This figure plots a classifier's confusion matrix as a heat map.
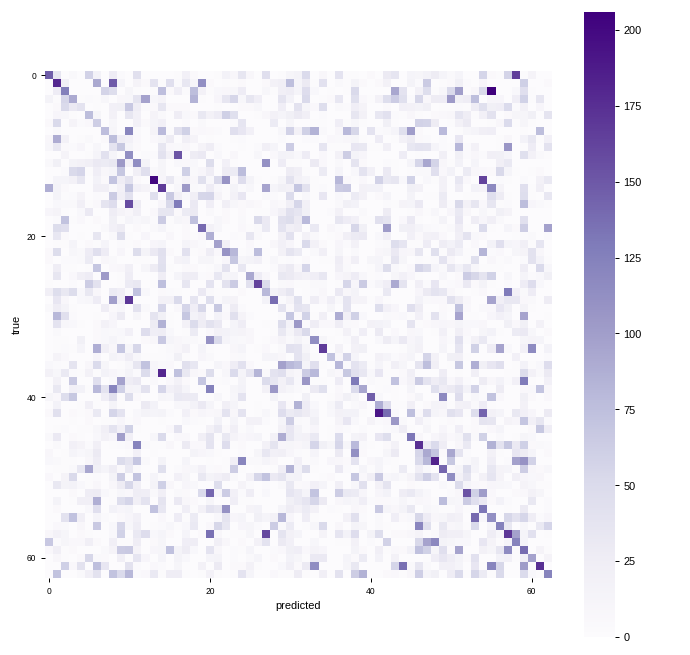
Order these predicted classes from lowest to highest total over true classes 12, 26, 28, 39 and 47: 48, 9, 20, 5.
5, 9, 48, 20
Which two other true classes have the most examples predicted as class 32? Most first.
38, 18
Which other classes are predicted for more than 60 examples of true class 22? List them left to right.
23, 26, 54
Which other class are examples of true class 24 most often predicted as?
6
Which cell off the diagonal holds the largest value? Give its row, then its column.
2, 55
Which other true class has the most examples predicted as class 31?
41
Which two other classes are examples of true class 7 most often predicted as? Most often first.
10, 45
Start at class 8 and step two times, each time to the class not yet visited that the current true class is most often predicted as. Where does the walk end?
19
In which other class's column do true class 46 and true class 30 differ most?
11
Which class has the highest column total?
59
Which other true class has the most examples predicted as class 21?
29
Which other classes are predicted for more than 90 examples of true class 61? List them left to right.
33, 44, 55, 59
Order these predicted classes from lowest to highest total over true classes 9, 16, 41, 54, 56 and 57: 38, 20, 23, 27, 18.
23, 18, 38, 27, 20
